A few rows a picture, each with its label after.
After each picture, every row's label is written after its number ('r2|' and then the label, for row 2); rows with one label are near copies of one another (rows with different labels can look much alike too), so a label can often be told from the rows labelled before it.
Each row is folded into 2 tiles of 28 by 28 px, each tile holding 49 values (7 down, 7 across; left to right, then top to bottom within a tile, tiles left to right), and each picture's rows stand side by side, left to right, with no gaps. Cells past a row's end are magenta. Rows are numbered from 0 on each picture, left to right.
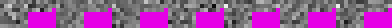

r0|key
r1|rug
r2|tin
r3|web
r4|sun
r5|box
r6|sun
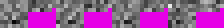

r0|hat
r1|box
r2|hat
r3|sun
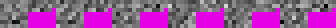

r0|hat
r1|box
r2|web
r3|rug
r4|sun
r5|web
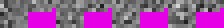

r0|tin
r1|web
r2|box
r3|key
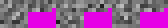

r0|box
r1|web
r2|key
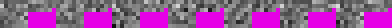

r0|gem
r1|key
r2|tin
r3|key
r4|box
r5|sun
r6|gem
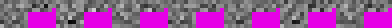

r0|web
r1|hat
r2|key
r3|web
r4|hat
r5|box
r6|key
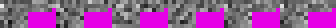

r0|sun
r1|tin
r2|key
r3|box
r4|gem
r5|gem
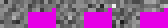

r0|box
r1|web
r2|sun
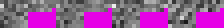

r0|gem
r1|sun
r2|sun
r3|box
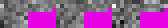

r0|gem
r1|rug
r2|sun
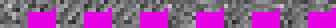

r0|key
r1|box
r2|box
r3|gem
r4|sun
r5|sun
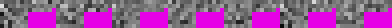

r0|tin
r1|key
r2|sun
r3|box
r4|hat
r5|tin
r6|key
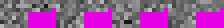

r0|web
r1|rug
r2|hat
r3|gem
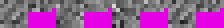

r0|box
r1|gem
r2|tin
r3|box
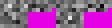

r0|key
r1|web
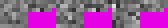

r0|key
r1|key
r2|gem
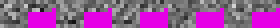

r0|key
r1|hat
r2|box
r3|rug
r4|key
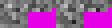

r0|key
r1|key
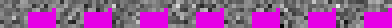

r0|web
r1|box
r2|gem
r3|key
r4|web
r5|tin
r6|sun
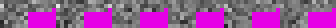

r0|gem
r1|sun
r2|key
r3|hat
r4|tin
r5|rug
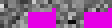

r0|rug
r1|hat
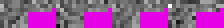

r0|rug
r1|tin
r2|rug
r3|sun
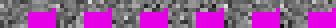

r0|sun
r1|rug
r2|web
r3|web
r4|gem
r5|tin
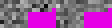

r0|web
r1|sun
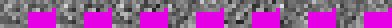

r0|key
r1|key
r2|key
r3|rug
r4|box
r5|gem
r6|rug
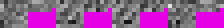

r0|gem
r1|box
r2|box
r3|sun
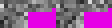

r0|gem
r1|rug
